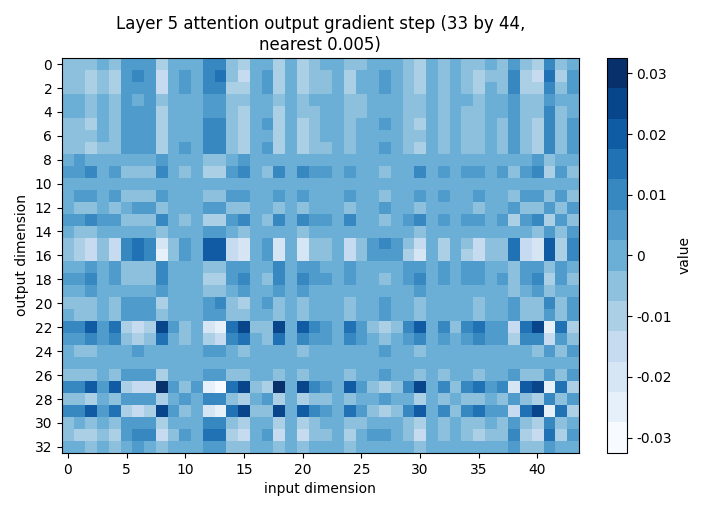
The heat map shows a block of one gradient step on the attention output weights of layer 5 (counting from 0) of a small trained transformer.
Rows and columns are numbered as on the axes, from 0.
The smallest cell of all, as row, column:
27, 13
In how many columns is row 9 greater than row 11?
12
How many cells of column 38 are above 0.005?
5
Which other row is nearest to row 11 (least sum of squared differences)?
17
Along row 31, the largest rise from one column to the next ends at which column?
41
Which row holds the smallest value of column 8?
16
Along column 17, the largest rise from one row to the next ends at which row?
28
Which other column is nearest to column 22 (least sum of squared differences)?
3
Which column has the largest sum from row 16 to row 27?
18
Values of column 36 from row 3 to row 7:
0 0 0 0 0
